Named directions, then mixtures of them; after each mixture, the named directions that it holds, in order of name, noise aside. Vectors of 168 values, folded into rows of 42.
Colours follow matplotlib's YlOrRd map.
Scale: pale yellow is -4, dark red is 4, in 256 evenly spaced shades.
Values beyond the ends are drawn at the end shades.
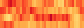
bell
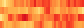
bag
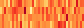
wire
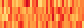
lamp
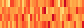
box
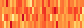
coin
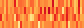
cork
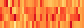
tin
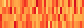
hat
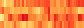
bag.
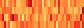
coin.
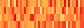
box, cork, wire.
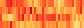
bell, coin.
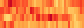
bell.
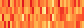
box, coin.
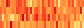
bell, coin.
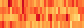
bell, tin.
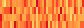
hat.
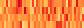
coin, wire.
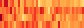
bag, tin.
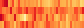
bag, tin.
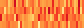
cork.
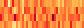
box, tin.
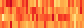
bell, coin, lamp.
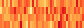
lamp, wire.
